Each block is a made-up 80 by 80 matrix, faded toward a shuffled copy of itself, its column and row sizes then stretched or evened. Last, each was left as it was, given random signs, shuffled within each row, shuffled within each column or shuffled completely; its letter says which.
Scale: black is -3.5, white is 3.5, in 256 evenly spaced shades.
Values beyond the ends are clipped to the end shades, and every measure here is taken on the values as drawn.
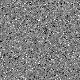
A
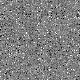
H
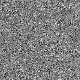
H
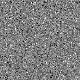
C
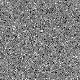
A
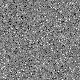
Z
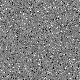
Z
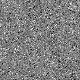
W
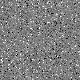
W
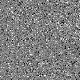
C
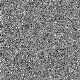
W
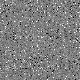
C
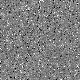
W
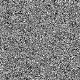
H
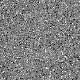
W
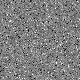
Z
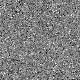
Z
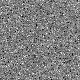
Z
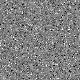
H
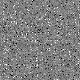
C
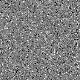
W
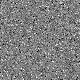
Z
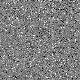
H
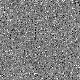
H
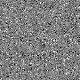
C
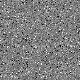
C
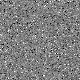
A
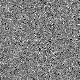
W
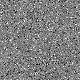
A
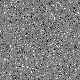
Z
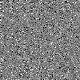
C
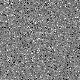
H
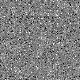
H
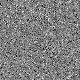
W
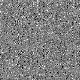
C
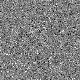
A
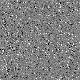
C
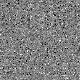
C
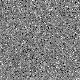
H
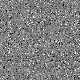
C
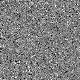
W
